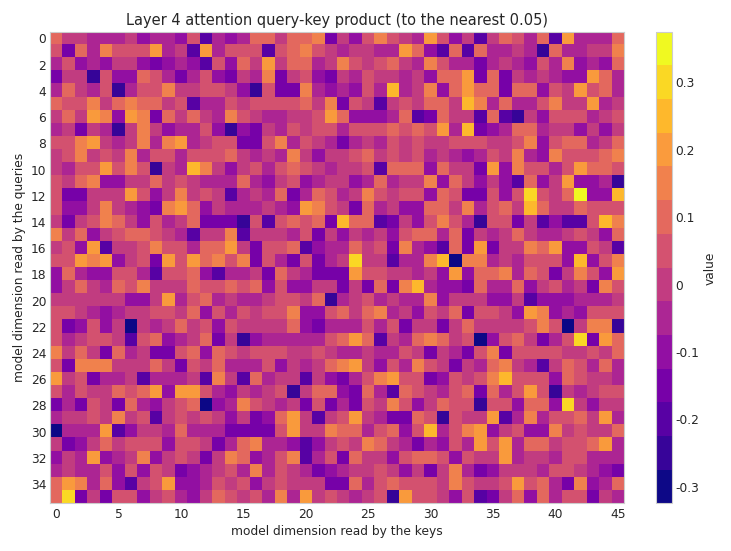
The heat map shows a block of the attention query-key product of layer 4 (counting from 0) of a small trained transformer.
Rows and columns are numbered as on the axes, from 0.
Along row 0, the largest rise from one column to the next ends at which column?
41
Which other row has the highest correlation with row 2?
0
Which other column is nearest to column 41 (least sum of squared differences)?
6
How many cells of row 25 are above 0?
19
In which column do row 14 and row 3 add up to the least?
34
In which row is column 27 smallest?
35
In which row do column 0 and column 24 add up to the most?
17
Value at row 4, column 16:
-0.25
